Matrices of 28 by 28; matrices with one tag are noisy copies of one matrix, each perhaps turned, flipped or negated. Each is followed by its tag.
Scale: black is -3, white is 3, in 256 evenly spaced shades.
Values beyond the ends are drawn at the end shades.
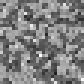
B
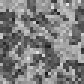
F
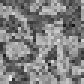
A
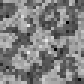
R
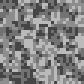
B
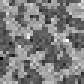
R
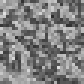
B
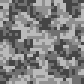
R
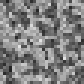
B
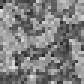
F
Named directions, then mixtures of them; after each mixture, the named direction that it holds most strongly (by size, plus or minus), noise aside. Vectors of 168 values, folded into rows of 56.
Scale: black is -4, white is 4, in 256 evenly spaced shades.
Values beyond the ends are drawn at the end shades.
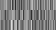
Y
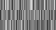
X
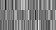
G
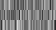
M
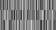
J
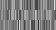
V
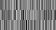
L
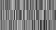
J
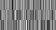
L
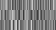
Y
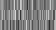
M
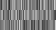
V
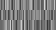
X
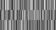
X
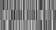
J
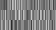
Y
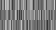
X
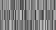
J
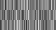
G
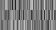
Y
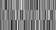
Y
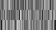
M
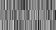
G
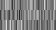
X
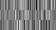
V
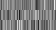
V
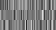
J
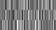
G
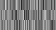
G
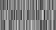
J
